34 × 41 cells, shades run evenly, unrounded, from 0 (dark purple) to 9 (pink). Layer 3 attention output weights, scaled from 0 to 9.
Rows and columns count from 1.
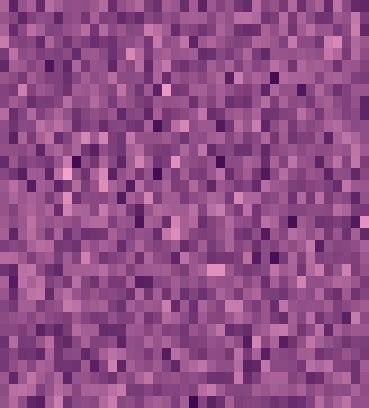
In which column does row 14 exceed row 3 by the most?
20
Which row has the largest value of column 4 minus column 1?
23
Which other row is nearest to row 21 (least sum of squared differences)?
27
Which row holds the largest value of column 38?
4
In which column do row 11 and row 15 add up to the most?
8
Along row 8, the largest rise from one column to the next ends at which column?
19
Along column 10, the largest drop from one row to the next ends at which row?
13
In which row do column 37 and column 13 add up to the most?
31
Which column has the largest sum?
12
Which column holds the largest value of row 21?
35
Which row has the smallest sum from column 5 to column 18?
2
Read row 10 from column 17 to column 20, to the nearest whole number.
2 5 3 3
